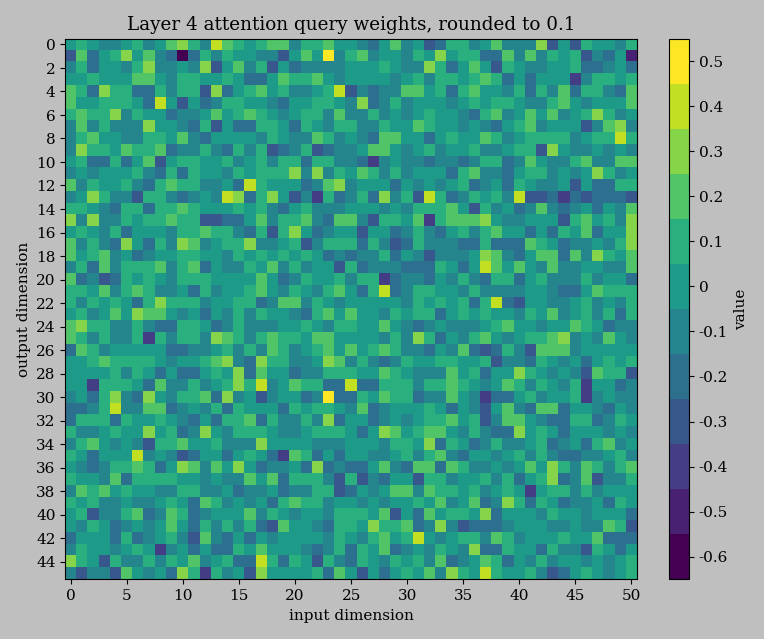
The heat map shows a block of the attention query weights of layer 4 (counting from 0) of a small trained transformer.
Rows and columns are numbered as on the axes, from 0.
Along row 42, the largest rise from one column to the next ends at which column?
12
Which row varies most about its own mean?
13
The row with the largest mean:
25
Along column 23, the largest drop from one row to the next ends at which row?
2
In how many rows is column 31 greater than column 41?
18
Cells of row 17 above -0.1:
25
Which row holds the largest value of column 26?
5
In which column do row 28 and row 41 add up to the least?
50
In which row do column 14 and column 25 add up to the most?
29
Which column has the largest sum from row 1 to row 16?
1
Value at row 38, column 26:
0
